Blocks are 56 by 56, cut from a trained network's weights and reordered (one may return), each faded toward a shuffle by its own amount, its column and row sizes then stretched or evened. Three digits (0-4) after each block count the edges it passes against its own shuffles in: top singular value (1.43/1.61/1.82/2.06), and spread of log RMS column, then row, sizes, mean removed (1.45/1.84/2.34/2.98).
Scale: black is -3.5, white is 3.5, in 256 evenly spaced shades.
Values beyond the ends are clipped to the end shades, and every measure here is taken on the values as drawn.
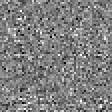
1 1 2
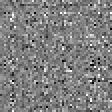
0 3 2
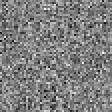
3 1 0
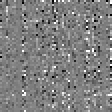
0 4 1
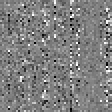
0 4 0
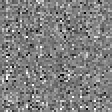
0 2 2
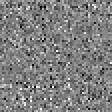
1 1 1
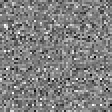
1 0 3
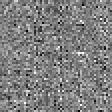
2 3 0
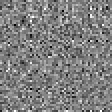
3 2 3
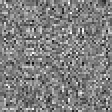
3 2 1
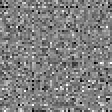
2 2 3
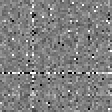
3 2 0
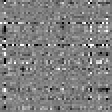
4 2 4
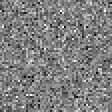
0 0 1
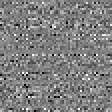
3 0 4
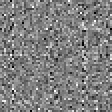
3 3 0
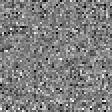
0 1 2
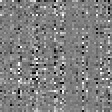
1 4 3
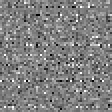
0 1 3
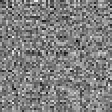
4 0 2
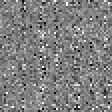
0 3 0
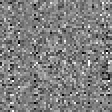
1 3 2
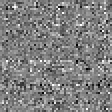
1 2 3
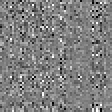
3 4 2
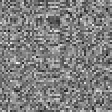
4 0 1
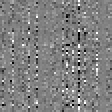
3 4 1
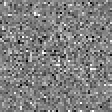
0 1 2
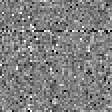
1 0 0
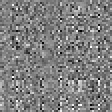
4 3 2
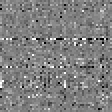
2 1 3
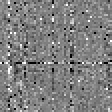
2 3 0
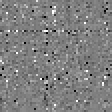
0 2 1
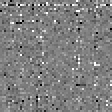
1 1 2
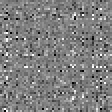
0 3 3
